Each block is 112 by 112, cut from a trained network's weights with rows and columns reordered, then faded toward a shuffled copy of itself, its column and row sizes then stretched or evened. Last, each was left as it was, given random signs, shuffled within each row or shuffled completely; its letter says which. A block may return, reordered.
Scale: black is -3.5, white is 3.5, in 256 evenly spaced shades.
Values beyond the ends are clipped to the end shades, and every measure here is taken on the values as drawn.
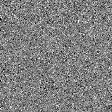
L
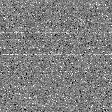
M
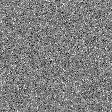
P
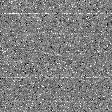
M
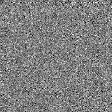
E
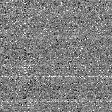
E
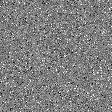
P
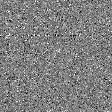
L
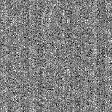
E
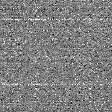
E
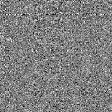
E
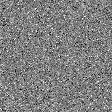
P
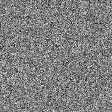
M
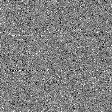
L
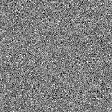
E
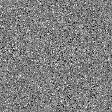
L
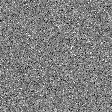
P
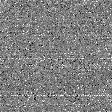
M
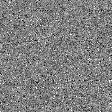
L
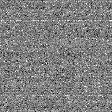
E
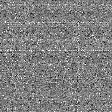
E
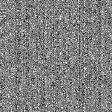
E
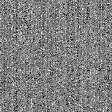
E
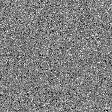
M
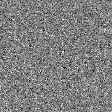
L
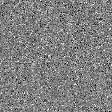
L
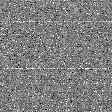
M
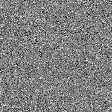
M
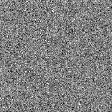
E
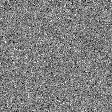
M
